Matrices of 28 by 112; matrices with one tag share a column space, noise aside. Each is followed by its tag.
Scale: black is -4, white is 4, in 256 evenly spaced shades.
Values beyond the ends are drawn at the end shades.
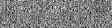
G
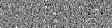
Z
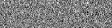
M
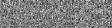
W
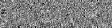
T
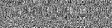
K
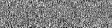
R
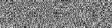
T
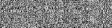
G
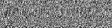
K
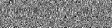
K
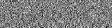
T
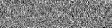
K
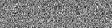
Z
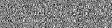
Z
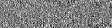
R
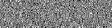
T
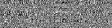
M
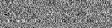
M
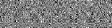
M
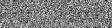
T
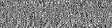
R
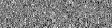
R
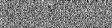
W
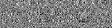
M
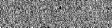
G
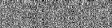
W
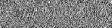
K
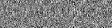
K
